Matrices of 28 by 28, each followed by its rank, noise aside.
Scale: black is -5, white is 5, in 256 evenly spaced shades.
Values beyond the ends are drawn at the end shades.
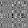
two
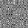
four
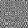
two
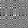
one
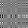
one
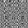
four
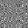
three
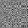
two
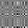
one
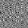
four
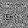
four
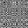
three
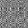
two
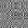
two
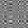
one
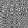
four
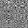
three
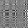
one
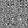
four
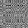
three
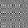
one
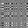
one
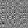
three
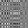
one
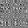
four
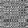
two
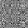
four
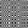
one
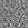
three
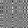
one
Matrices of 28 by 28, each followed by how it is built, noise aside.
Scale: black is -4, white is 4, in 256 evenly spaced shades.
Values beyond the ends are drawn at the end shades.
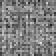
blocks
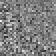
lower triangular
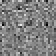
low rank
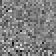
lower triangular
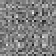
low rank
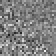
lower triangular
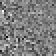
lower triangular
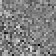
lower triangular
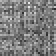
blocks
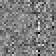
uneven columns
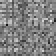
blocks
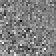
lower triangular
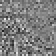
lower triangular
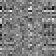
low rank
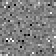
sparse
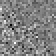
lower triangular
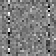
uneven columns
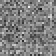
blocks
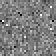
sparse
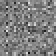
low rank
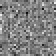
uneven columns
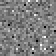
sparse
